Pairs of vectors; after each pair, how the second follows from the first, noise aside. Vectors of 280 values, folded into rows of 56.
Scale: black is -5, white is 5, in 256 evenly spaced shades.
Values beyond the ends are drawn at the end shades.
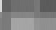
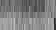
reversed, negated.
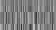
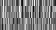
reversed, negated, scaled up.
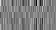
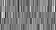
wrapped around, negated.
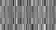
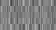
reversed, negated, shrunk.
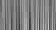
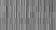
wrapped around, shrunk.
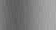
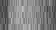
wrapped around, negated.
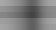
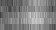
wrapped around, negated.
